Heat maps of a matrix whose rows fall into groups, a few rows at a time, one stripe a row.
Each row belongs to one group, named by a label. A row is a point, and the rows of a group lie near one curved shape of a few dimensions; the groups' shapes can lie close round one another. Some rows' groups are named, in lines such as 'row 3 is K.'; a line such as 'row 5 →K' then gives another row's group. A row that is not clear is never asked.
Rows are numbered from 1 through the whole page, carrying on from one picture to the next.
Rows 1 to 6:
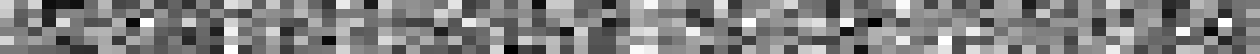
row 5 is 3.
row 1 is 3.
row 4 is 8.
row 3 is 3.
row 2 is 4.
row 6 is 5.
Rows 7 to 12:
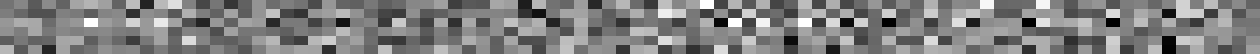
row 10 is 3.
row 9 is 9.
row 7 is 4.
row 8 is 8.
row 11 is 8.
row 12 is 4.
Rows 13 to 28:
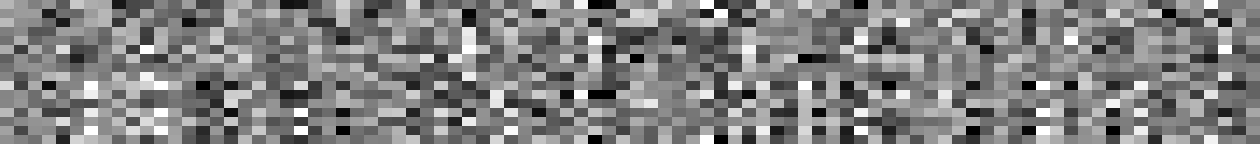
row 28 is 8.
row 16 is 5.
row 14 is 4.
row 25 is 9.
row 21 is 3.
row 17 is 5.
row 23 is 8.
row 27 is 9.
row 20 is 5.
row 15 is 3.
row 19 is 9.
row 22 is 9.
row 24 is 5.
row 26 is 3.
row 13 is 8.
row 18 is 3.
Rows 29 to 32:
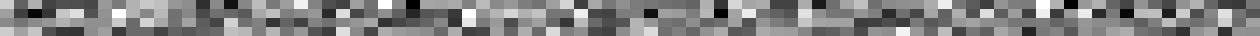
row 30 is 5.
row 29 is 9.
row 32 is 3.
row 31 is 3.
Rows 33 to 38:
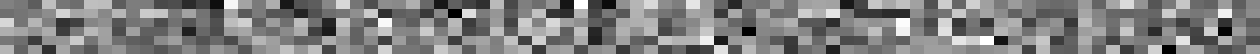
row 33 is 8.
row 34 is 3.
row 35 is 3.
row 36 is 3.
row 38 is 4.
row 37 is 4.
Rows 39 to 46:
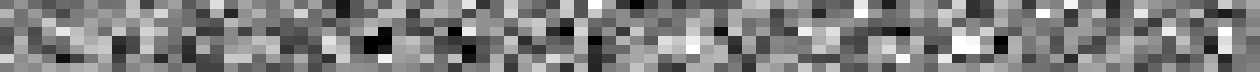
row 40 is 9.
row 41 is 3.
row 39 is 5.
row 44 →4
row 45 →3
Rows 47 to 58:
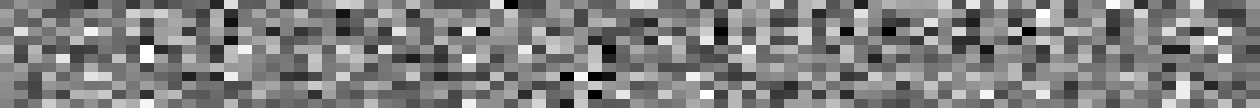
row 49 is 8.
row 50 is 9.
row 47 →5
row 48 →9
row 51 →8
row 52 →3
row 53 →3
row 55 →8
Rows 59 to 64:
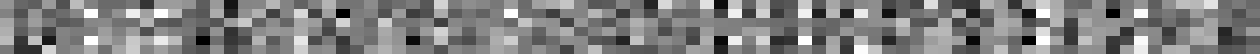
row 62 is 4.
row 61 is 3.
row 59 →8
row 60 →9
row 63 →9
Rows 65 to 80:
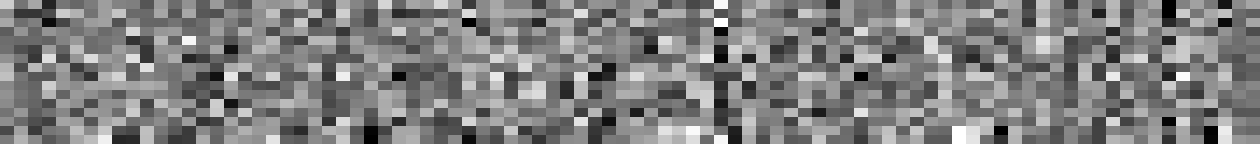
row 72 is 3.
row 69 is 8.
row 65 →4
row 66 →5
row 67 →4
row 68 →9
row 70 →8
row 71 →8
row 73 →5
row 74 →3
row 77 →9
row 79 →4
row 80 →4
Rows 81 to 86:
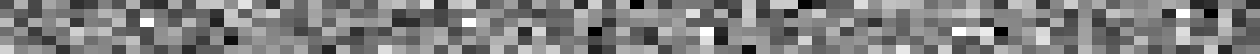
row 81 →9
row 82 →8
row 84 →4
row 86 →3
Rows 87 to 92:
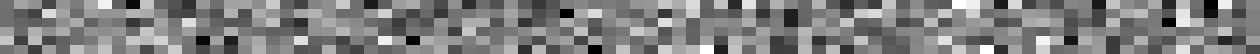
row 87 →4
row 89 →8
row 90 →3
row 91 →9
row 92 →4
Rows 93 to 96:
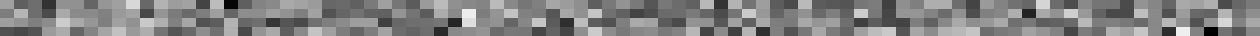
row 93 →4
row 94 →5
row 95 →3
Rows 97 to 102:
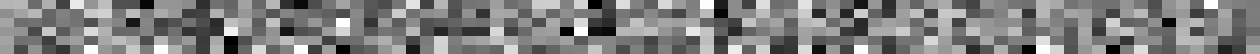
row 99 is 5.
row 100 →8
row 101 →4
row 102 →9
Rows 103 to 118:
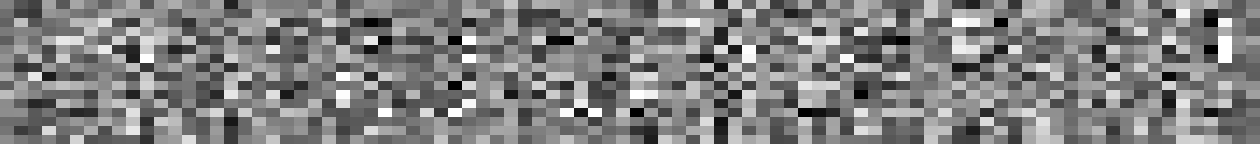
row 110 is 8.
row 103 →8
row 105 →4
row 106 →9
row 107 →3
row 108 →4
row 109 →3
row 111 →3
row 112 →3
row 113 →5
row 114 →5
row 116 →4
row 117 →8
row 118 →8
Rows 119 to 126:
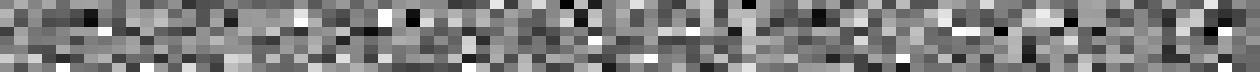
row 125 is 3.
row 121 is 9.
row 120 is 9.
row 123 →5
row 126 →3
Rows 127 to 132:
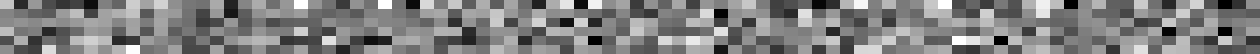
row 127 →9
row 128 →4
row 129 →3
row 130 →4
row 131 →4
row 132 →8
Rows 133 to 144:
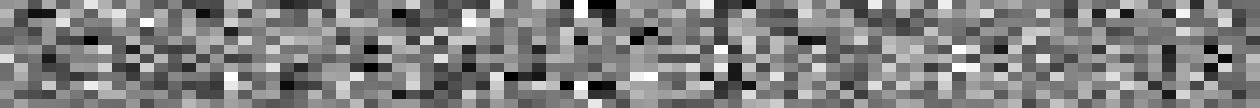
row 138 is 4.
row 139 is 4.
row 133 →8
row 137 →9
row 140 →4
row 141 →5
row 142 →8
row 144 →5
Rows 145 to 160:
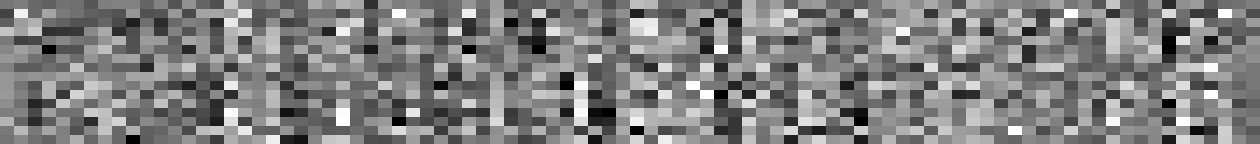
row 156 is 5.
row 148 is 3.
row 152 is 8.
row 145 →5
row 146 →9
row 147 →5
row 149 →8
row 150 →4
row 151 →5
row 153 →3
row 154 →8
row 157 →8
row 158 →5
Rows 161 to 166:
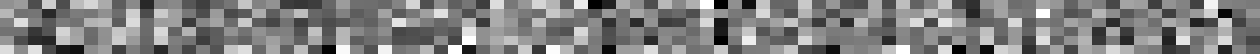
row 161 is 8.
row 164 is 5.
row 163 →9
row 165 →5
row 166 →3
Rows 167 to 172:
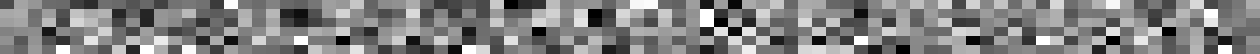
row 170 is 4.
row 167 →5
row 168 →8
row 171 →9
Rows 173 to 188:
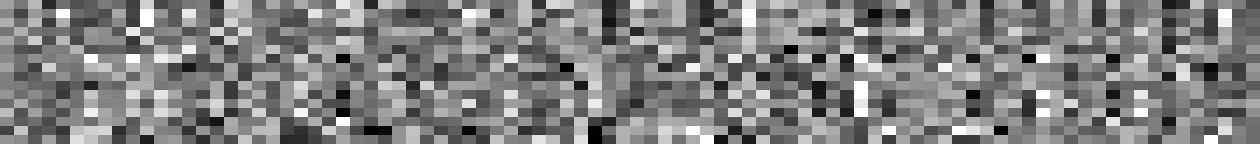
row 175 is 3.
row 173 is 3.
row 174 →3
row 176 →9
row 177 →3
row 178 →8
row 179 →9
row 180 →8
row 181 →8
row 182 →9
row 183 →9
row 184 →5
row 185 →9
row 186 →5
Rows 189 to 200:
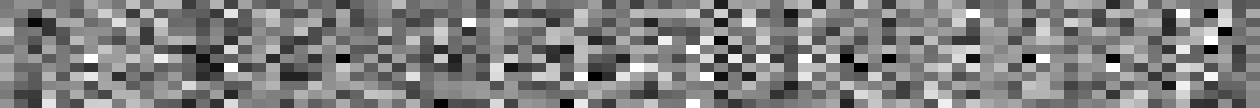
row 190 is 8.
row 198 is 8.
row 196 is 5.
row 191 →5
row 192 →4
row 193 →8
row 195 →9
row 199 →8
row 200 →8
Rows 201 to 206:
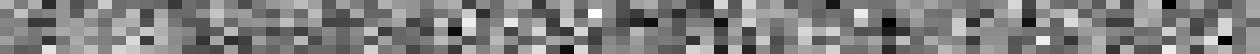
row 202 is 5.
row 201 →4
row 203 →5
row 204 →3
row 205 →4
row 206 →3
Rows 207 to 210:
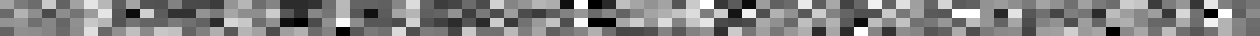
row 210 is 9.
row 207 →8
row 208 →4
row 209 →8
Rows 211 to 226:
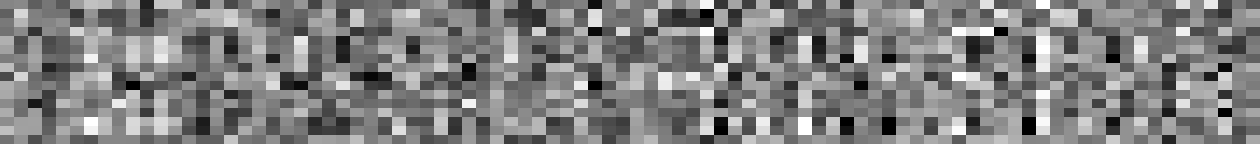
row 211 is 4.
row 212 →5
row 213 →5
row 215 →9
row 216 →9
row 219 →4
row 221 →4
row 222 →5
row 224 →9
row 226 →5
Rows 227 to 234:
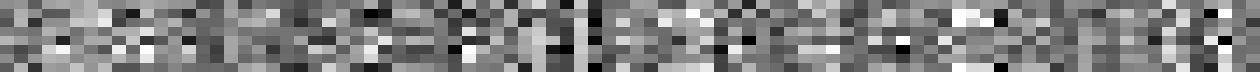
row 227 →3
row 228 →4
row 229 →4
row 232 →3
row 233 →3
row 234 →4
